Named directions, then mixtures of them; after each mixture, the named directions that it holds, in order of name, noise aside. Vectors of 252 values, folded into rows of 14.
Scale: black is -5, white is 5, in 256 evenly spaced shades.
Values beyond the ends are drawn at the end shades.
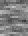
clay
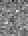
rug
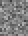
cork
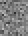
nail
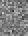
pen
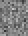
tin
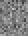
rug, tin.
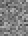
cork, pen, rug.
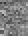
clay, nail.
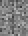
cork, pen, rug.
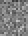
nail, rug, tin.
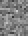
clay, cork, rug.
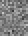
pen.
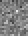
pen, rug.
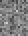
cork, rug.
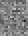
clay, cork, tin.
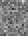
tin.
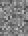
cork.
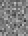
cork, nail, tin.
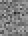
cork, nail, pen.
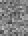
nail, pen, tin.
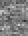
clay, cork.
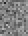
nail, tin.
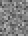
cork.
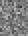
cork, pen.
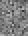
pen, rug, tin.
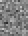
nail, rug.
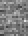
clay, nail, pen.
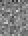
rug.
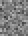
cork.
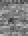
clay, rug.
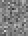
tin.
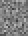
nail, tin.
